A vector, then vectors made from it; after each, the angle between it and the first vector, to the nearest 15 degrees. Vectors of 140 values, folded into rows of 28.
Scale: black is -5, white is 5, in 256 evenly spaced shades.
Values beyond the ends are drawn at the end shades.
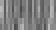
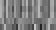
45 degrees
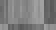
120 degrees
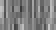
15 degrees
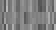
90 degrees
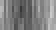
45 degrees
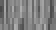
165 degrees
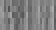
60 degrees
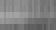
75 degrees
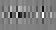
90 degrees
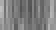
30 degrees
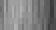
120 degrees
